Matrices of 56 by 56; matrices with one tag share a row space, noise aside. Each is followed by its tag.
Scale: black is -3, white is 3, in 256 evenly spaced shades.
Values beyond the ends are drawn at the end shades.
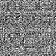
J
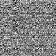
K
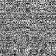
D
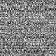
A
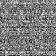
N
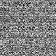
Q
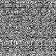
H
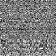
N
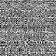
A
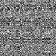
J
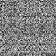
N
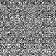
J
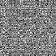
N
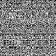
H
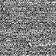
D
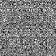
N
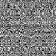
J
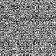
K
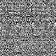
H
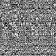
K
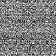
H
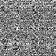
K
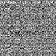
J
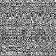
H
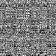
D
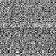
J
